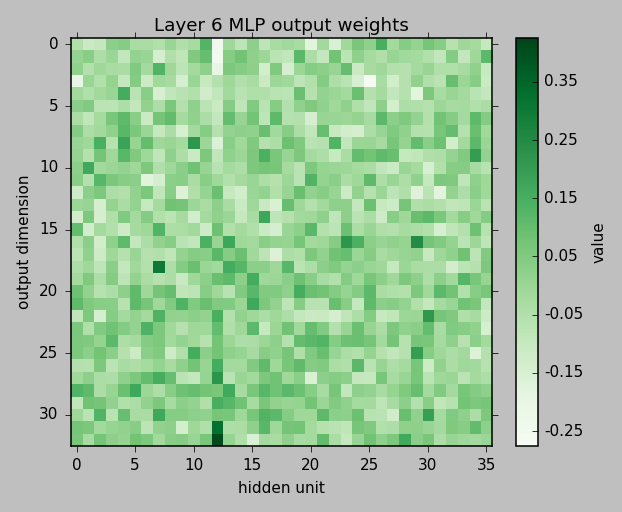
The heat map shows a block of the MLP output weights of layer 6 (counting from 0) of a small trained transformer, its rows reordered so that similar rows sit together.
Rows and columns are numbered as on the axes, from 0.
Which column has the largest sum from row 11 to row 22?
12
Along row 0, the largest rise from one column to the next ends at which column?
13
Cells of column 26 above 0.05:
4
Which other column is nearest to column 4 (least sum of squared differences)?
31
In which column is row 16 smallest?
2
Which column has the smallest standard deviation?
3
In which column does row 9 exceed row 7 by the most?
24
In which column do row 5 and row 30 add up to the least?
27
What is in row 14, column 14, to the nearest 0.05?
-0.1
